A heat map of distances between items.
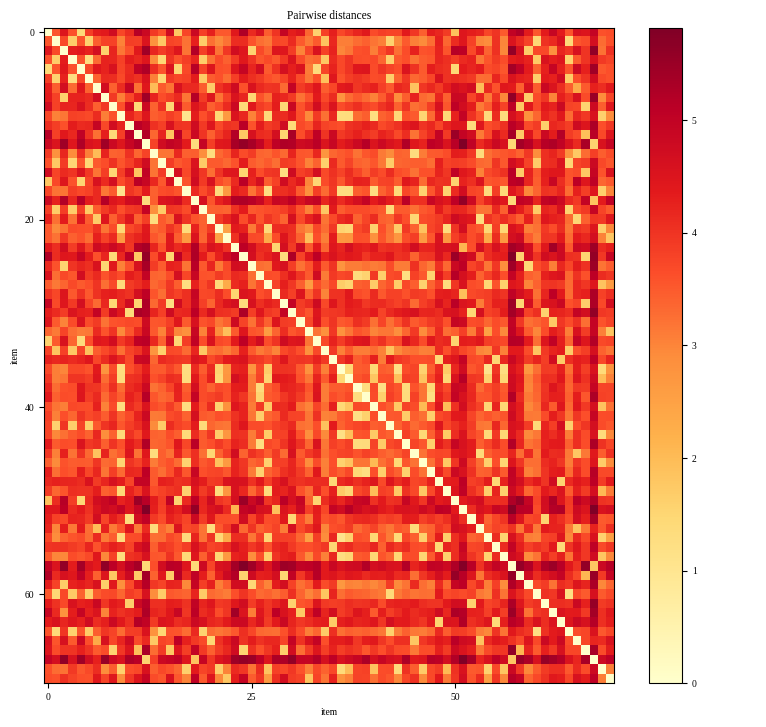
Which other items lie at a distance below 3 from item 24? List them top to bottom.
8, 11, 15, 29, 58, 66
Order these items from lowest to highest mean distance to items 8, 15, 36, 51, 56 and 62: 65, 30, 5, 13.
13, 5, 65, 30
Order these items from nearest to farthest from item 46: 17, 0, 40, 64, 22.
17, 40, 22, 64, 0
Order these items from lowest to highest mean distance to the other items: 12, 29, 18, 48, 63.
29, 48, 63, 18, 12
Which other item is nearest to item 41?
38
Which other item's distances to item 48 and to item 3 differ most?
5
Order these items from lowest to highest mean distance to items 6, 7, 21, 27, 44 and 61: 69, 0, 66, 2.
2, 69, 66, 0
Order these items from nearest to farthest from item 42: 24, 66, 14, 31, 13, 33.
14, 13, 31, 33, 66, 24
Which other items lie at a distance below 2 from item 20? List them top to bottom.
6, 13, 45, 53, 65
